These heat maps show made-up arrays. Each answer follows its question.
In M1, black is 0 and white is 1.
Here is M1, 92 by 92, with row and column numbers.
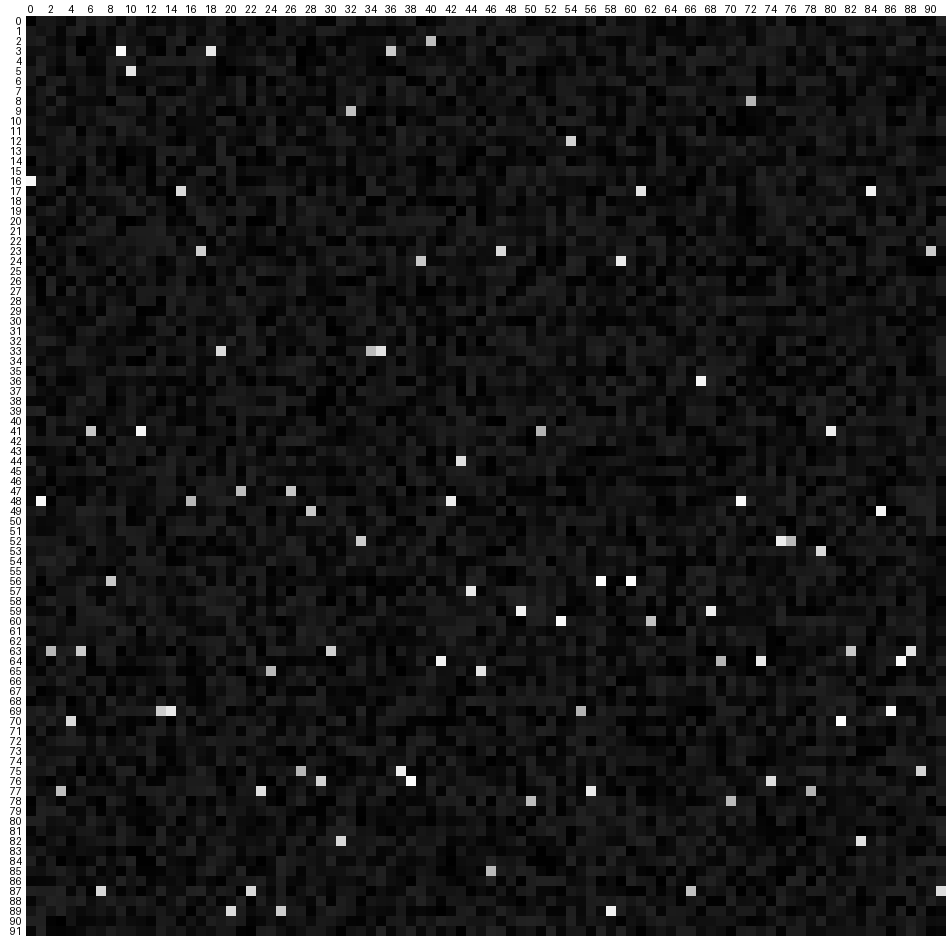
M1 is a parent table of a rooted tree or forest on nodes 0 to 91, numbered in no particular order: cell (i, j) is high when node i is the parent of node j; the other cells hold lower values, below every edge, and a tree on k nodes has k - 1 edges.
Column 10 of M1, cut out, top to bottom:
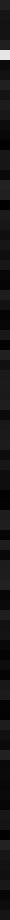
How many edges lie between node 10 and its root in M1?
2
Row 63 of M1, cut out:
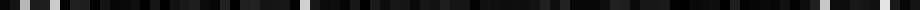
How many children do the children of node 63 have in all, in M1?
4
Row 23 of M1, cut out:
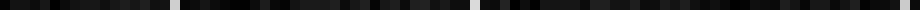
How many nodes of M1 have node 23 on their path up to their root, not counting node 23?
8
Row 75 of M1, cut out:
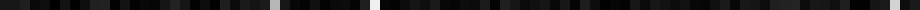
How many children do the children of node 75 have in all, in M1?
3
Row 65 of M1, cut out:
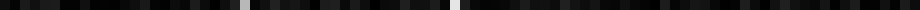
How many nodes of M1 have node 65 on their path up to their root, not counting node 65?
9
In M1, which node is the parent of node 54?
12
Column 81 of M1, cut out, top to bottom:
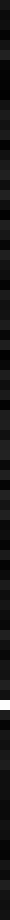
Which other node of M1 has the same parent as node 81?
4
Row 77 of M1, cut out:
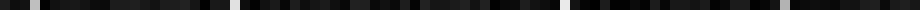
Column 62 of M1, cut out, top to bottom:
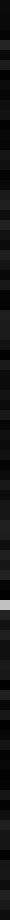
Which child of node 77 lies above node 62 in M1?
56
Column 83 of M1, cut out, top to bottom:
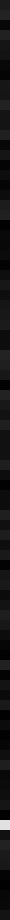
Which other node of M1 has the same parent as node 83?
31
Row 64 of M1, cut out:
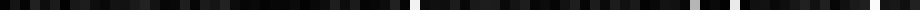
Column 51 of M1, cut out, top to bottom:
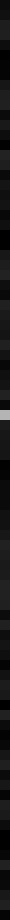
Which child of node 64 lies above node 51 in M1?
41
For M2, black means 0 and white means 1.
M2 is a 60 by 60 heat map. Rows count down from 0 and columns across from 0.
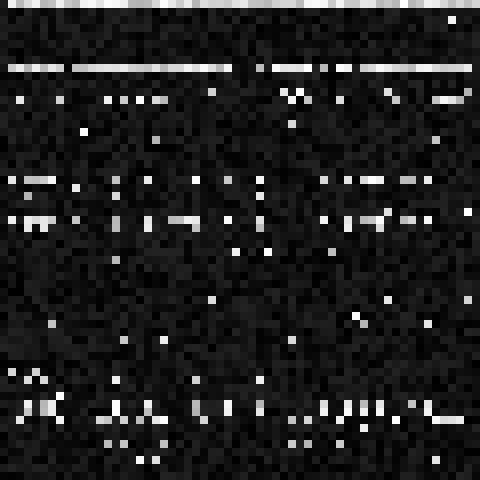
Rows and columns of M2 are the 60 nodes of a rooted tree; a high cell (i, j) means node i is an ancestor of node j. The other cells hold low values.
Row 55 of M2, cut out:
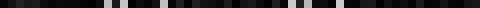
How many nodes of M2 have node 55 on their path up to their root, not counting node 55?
6
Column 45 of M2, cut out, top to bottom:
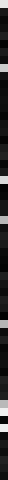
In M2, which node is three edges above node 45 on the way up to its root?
51
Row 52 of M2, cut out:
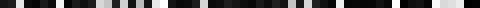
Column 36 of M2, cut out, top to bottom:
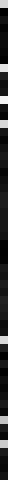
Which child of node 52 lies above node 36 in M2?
12
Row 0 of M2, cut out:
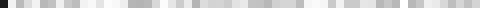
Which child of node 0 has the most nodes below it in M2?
8
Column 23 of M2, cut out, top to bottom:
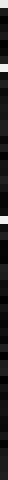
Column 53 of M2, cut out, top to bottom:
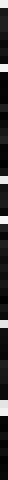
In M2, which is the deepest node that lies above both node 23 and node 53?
27
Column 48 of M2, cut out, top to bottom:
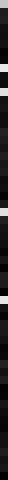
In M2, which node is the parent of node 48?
26
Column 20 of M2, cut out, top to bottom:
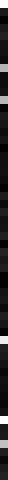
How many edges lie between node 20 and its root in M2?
6
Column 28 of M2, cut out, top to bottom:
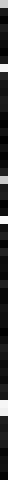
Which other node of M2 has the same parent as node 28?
40
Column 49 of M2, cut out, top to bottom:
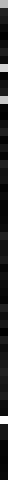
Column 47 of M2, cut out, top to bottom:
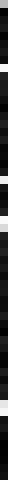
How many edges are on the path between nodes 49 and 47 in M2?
9
